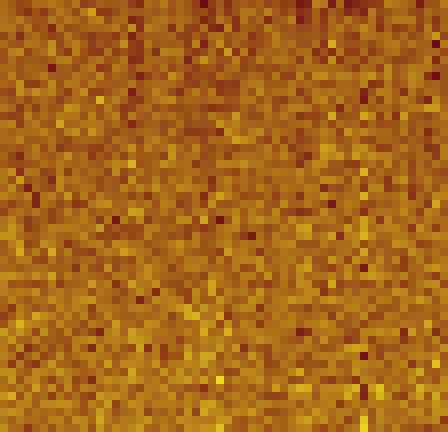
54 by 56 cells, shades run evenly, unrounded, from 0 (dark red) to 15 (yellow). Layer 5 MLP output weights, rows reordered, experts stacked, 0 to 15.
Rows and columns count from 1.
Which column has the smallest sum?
4
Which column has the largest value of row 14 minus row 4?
55
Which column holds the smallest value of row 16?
17
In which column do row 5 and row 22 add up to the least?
3
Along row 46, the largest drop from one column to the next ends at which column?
56
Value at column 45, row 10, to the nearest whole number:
7
